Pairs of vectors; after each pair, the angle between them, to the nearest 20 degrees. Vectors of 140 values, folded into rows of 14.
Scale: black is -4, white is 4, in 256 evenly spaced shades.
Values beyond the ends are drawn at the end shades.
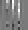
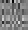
120 degrees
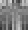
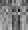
140 degrees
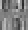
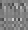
100 degrees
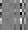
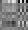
80 degrees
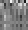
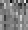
160 degrees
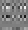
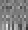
120 degrees
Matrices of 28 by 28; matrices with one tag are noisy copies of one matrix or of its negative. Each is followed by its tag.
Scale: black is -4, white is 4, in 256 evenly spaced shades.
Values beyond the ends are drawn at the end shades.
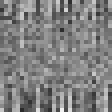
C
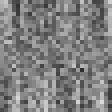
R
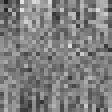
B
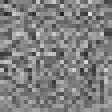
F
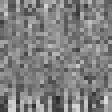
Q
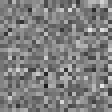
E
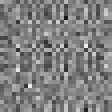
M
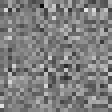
E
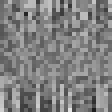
C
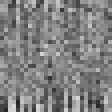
Q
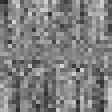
R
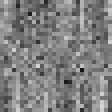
R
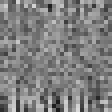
Q
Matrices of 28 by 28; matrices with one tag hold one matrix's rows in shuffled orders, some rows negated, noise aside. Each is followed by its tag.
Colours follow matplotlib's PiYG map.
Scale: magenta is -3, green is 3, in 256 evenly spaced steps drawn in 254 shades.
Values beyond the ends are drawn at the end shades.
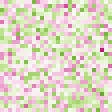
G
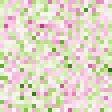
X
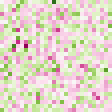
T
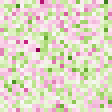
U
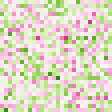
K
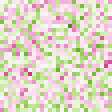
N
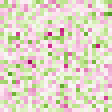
N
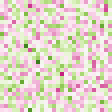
N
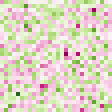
U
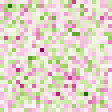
X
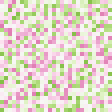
N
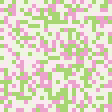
T
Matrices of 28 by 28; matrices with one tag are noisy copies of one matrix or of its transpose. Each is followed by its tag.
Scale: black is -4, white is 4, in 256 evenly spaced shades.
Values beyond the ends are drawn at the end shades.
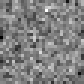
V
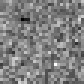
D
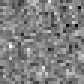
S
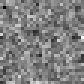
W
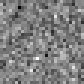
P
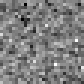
D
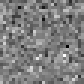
P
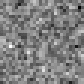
S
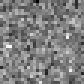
V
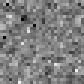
D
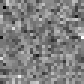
W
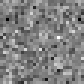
P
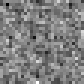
W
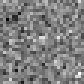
P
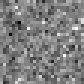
D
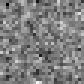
W
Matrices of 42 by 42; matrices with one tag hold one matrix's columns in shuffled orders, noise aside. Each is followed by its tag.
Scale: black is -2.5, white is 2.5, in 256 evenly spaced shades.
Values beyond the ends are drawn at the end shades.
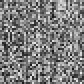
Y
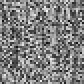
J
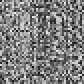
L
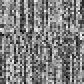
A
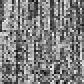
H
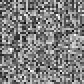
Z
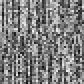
A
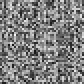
Y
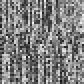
A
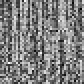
H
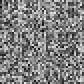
Y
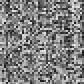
Z
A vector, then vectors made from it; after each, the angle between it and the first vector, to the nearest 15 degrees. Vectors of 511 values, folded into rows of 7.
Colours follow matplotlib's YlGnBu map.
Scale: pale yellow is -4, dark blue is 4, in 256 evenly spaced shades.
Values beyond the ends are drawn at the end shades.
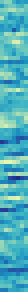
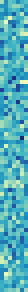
90 degrees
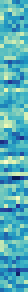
30 degrees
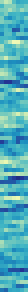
30 degrees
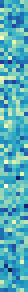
60 degrees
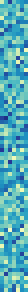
90 degrees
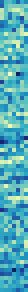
45 degrees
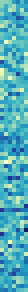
60 degrees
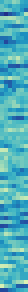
90 degrees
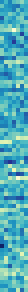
135 degrees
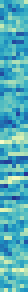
150 degrees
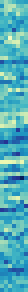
30 degrees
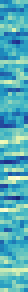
165 degrees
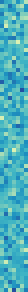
90 degrees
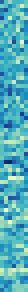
120 degrees
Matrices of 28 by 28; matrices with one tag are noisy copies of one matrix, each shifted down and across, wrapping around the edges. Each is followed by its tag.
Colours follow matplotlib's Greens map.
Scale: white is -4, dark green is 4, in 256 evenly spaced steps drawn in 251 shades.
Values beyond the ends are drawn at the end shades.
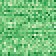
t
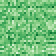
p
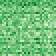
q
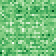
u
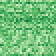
q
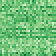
t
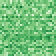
q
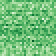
q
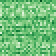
t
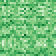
p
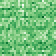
p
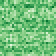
p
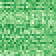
t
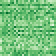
t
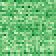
u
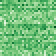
t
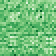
p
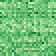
t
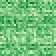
u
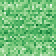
q
